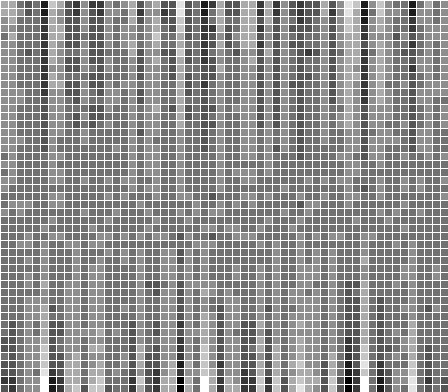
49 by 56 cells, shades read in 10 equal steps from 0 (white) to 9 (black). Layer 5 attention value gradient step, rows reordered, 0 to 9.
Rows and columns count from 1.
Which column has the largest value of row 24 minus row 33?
46
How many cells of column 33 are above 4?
31
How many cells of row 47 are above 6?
7
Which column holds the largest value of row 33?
23
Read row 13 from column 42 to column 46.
6 4 3 4 7
